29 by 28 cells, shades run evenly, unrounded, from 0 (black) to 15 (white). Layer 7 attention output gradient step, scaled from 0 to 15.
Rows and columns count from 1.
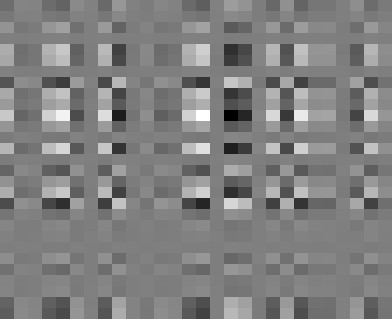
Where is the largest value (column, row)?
15, 11
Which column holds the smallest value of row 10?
17
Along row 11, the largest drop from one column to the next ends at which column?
9
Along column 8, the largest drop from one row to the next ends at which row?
19
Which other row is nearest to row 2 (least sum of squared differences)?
13
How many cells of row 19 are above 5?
19
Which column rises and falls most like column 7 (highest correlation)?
16
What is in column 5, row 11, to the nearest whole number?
14
